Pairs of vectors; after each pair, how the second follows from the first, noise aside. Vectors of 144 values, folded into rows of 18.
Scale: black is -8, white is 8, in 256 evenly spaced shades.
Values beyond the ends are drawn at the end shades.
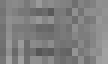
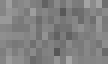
reversed, partly zeroed.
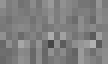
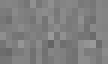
shrunk.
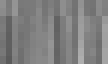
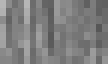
reversed.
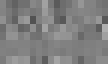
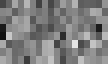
reversed, negated, scaled up.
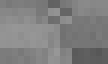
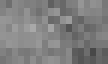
copied.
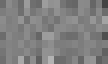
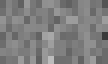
copied.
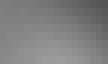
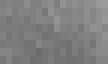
negated, shrunk.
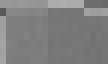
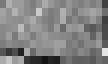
reversed, negated, scaled up.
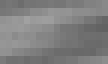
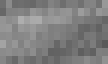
copied.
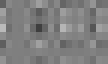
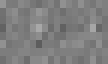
negated, shrunk.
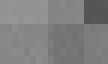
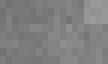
negated, shrunk.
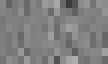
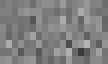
wrapped around.
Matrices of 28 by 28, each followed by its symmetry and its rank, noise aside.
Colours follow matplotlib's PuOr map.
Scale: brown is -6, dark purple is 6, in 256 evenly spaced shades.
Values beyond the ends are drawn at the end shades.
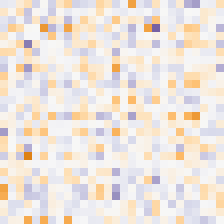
antisymmetric, rank four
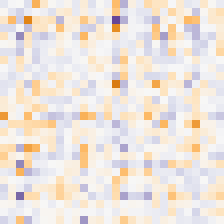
no symmetry, rank four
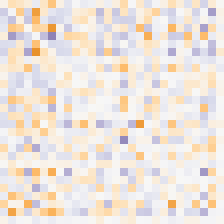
antisymmetric, rank four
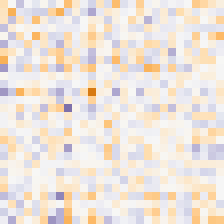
no symmetry, rank three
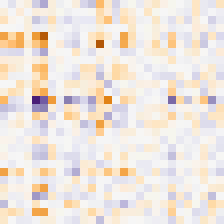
no symmetry, rank three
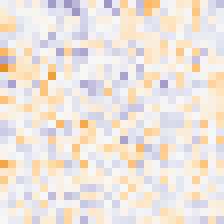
no symmetry, rank five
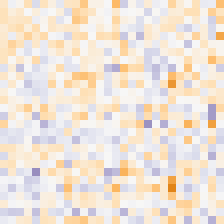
no symmetry, rank five
